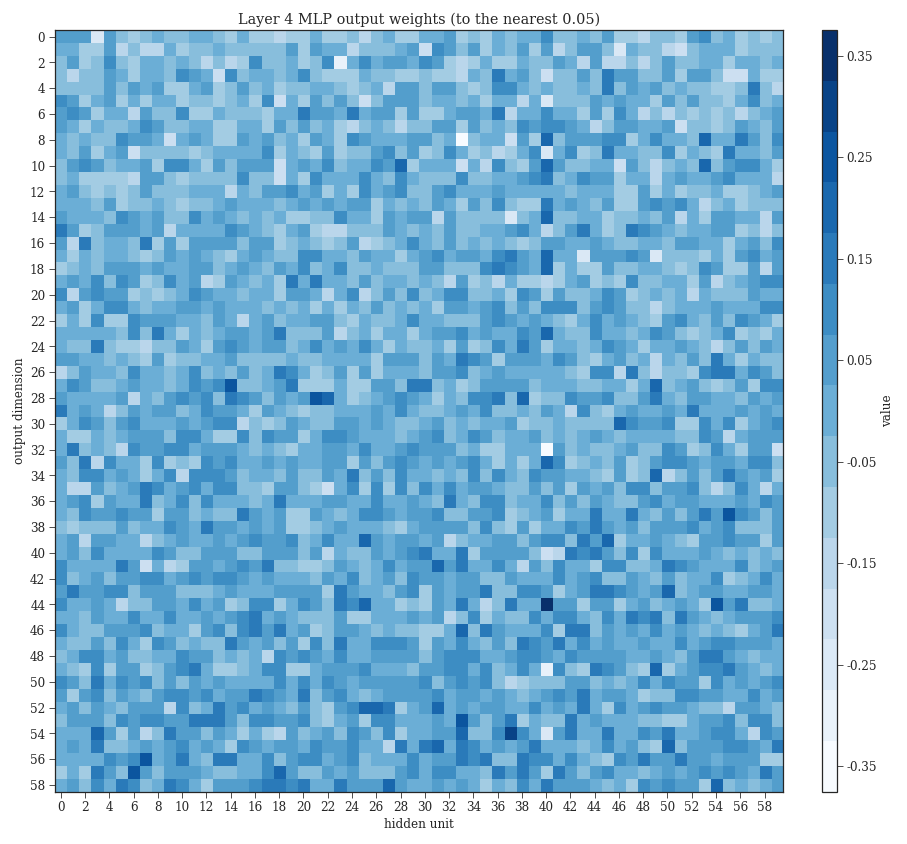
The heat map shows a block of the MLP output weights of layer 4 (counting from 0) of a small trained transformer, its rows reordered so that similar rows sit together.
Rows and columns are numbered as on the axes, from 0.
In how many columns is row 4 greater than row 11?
20
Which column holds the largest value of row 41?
31
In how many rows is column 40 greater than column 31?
24
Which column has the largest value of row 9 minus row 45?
32
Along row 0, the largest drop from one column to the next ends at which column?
3
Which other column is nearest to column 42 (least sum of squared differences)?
16
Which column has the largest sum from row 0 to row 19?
40
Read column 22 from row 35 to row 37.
-0.2 0.05 0
